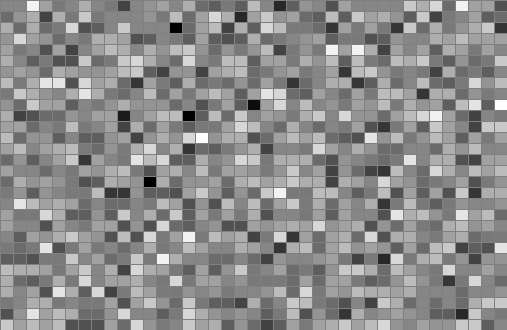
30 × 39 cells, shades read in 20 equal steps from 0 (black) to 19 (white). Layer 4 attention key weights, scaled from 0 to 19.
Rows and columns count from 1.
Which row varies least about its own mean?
4
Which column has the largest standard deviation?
15
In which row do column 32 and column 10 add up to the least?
28
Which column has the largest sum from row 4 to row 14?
39
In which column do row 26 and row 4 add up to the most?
37
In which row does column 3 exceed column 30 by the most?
19
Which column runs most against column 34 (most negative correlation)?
5
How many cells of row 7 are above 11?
14
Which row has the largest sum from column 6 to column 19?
22
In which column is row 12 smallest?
30
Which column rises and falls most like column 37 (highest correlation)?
3
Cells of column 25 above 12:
7
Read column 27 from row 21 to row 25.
12 13 14 9 15
